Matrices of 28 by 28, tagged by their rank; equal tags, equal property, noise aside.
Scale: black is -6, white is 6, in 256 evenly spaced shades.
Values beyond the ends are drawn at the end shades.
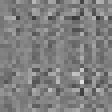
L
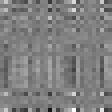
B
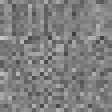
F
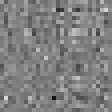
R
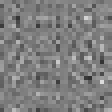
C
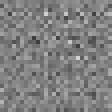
F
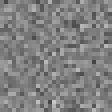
F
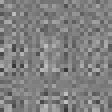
L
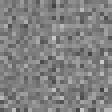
R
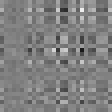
B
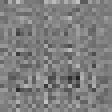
C
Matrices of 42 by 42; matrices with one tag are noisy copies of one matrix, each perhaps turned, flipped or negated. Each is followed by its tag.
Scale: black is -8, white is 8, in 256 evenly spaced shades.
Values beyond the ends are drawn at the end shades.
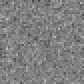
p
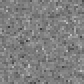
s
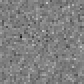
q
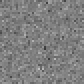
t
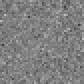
p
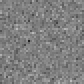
s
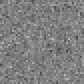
t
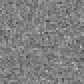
q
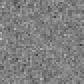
p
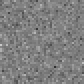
p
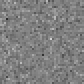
s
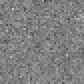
p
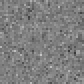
s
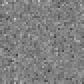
p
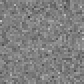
p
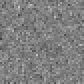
p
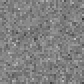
t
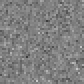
q
